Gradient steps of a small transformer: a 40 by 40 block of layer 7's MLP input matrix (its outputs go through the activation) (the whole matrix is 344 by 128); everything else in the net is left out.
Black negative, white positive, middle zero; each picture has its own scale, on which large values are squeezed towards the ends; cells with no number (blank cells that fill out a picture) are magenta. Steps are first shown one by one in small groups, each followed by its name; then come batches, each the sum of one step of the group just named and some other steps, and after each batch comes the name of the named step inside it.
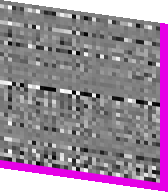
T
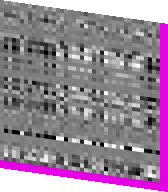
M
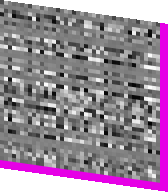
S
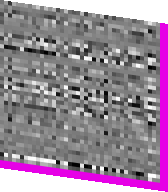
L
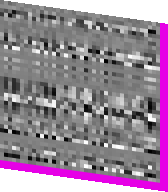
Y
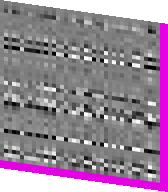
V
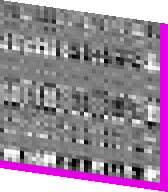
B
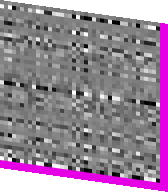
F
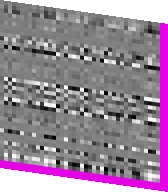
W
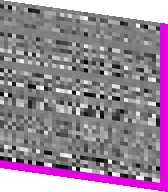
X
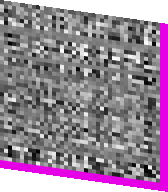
Y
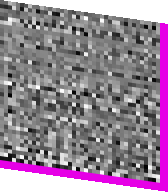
T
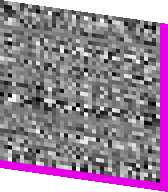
Y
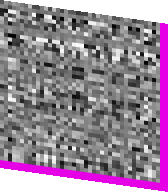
B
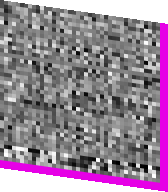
B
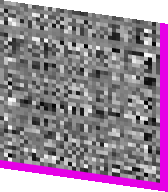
M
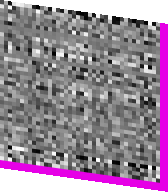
F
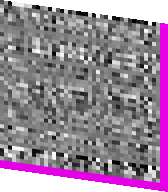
B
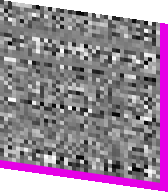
B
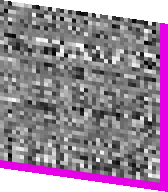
W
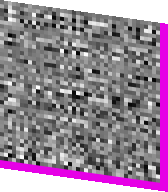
T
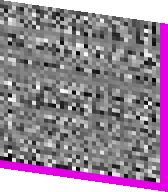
T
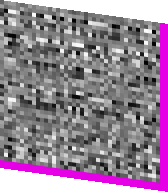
L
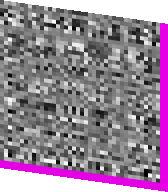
L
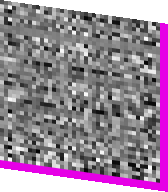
F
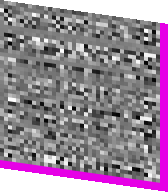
W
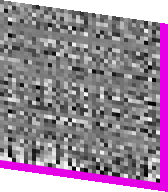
W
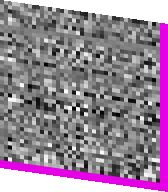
S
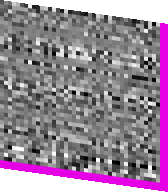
M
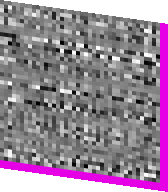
T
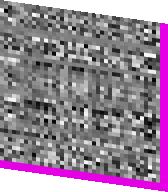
V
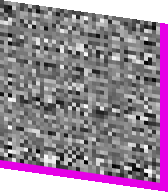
B
